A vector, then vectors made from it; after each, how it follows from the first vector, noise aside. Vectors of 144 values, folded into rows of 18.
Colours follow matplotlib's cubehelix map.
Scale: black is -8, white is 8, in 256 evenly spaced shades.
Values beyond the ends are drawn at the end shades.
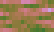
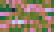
wrapped around, scaled up.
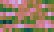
reversed, negated, scaled up.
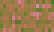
wrapped around, partly zeroed.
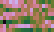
reversed, negated, scaled up.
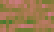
reversed, negated, shrunk.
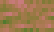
reversed, negated, shrunk.
